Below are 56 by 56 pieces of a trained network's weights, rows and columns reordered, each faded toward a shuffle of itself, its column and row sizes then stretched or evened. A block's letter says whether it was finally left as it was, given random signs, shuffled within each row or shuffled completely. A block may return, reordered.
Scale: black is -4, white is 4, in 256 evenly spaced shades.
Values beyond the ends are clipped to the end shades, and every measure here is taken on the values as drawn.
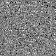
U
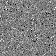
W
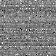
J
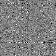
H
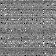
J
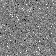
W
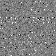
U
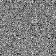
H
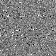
U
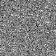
H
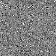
H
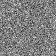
W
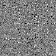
H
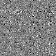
H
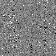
H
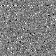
U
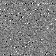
U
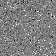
W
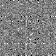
J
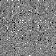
J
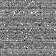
U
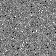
W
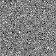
H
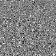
H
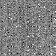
J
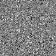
H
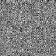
J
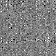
J
